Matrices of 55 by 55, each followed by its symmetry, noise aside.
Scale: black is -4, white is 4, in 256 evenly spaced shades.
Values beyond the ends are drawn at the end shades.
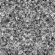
mirrored left to right.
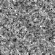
symmetric across the other diagonal.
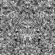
mirrored left to right.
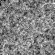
symmetric.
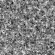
symmetric across the other diagonal.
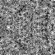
mirrored top to bottom.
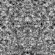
mirrored left to right.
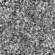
same after a half turn.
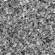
no symmetry.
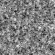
no symmetry.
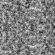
mirrored top to bottom.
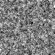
no symmetry.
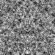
mirrored left to right.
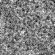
symmetric across the other diagonal.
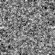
same after a half turn.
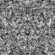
mirrored left to right.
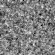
no symmetry.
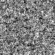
no symmetry.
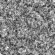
symmetric across the other diagonal.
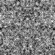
mirrored left to right.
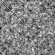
symmetric.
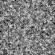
same after a half turn.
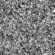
no symmetry.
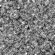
symmetric.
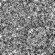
symmetric.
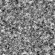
same after a half turn.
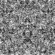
mirrored left to right.
